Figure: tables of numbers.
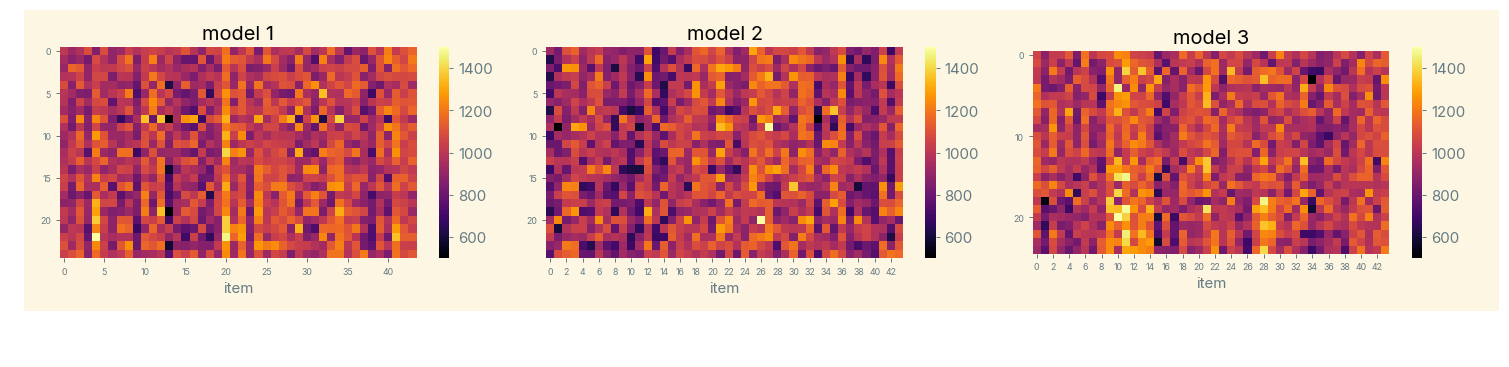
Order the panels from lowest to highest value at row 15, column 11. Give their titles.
model 1, model 2, model 3
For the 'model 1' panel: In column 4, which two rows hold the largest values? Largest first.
22, 20
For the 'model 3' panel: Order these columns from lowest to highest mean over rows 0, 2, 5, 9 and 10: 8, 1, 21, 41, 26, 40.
8, 1, 26, 40, 41, 21
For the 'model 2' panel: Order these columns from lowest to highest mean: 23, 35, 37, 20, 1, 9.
37, 1, 23, 9, 20, 35
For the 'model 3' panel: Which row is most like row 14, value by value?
6
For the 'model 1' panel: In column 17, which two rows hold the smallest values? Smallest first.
8, 16
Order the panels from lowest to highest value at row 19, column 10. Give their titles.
model 2, model 1, model 3
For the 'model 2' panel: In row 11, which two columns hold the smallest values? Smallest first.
11, 23
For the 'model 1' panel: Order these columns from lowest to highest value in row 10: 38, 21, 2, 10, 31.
38, 31, 21, 10, 2
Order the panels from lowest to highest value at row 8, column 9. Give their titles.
model 1, model 3, model 2
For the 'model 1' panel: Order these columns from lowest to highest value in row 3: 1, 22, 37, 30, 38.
37, 38, 1, 22, 30
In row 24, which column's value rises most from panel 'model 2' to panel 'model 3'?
28
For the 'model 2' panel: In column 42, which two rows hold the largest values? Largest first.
24, 19
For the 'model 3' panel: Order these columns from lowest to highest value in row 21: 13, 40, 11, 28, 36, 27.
40, 36, 27, 13, 11, 28
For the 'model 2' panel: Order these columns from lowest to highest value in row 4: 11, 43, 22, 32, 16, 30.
11, 22, 30, 16, 43, 32
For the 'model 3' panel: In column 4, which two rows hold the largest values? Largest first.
7, 17
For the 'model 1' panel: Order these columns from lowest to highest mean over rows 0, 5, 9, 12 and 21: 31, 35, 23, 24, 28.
31, 28, 23, 24, 35
